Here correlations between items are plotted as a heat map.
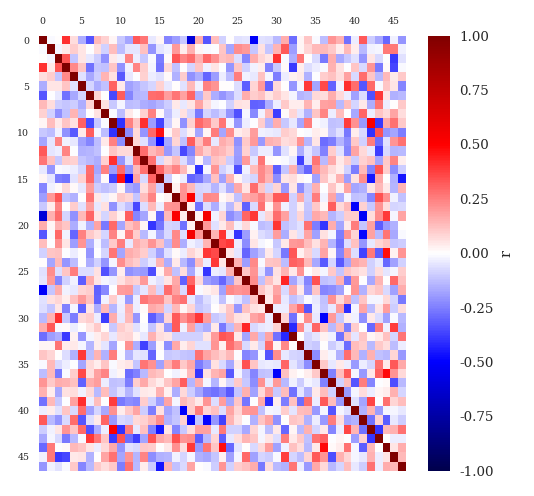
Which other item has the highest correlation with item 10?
15
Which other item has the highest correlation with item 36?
44
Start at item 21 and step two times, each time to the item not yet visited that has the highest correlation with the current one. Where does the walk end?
17
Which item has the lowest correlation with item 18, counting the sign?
40
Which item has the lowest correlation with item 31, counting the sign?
32
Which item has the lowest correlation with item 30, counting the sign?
36
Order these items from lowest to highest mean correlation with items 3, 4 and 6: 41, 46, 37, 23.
23, 46, 41, 37
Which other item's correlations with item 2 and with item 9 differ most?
45
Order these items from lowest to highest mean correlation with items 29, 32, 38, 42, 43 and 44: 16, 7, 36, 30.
30, 7, 16, 36
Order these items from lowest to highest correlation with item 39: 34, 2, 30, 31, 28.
31, 2, 30, 28, 34
